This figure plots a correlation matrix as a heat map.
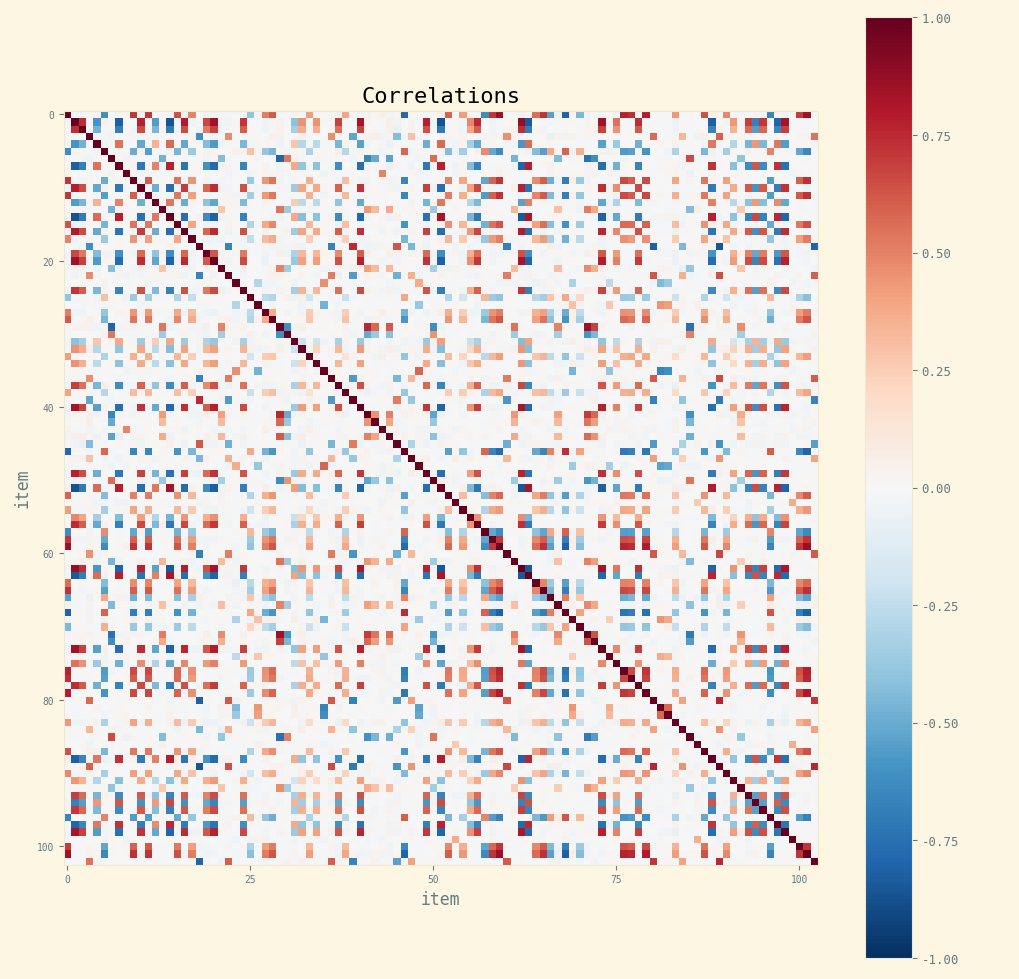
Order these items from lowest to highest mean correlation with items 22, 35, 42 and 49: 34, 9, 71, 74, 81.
81, 74, 9, 34, 71
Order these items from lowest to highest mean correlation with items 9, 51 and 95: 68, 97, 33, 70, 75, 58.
68, 70, 75, 97, 33, 58
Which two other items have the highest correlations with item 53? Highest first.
99, 86
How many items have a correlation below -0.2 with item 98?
10
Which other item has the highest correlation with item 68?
46
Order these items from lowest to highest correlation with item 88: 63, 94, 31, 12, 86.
86, 31, 12, 94, 63
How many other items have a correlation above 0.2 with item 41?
10
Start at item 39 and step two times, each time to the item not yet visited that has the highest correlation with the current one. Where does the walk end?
45
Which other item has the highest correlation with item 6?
85
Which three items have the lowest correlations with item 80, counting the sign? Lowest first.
18, 39, 45
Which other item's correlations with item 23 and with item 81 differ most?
35
